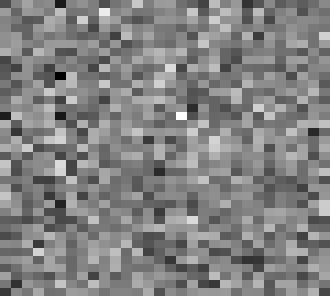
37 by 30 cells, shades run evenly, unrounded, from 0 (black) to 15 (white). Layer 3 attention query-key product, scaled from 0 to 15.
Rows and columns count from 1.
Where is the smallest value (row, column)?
10, 6
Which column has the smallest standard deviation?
26
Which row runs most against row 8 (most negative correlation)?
2
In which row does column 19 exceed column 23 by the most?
33
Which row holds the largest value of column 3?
19
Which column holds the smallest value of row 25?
5
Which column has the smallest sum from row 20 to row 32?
15
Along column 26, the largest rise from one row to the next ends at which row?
14
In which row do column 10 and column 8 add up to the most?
3
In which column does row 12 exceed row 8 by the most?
22
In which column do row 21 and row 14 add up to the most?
24
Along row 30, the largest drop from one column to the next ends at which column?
21
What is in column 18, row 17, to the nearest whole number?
12
